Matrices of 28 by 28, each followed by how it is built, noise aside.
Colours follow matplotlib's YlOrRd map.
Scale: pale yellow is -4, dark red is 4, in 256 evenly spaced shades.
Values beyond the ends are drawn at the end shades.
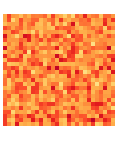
repeating columns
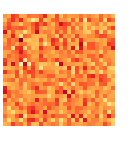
low rank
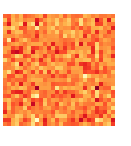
low rank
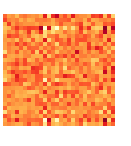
low rank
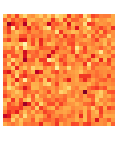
uneven columns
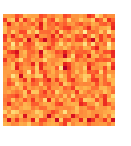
repeating columns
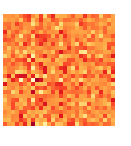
low rank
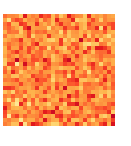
noise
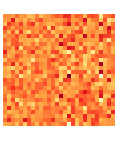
uneven columns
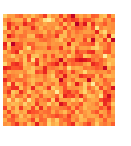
noise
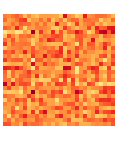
low rank
